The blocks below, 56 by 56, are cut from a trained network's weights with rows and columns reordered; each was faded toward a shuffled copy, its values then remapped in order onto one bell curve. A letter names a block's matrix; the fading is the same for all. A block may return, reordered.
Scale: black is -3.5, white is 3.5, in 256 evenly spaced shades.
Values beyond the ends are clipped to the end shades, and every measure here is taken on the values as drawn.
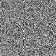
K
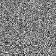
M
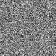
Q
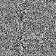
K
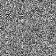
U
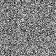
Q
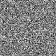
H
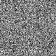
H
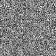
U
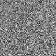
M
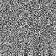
M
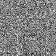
Q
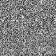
H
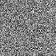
U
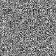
K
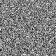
Q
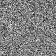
Q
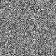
M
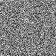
Q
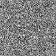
U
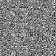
M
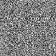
M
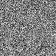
H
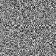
M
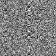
K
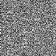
M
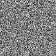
K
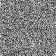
Q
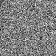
Q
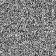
H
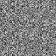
M
